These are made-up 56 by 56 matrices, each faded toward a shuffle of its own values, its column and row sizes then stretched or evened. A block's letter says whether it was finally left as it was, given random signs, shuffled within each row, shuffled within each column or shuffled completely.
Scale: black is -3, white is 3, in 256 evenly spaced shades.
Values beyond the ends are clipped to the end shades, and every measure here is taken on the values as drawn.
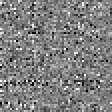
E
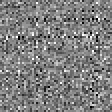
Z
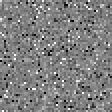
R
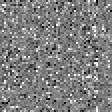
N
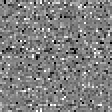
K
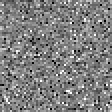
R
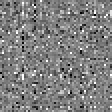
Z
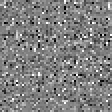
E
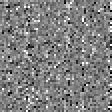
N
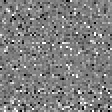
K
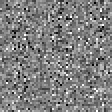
N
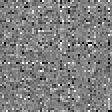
E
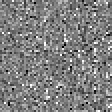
N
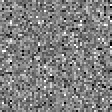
N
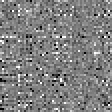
Z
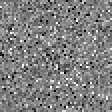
R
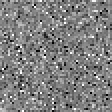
R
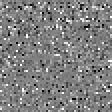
K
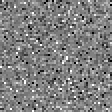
R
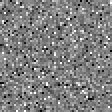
R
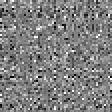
Z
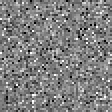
R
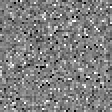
R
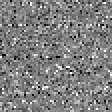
K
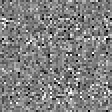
E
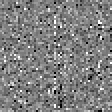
N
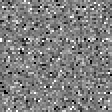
K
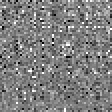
Z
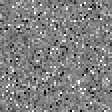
R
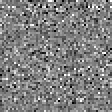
K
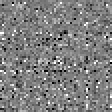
E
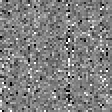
N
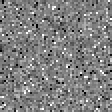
R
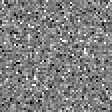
R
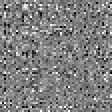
Z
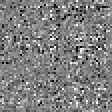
E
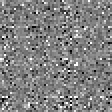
E
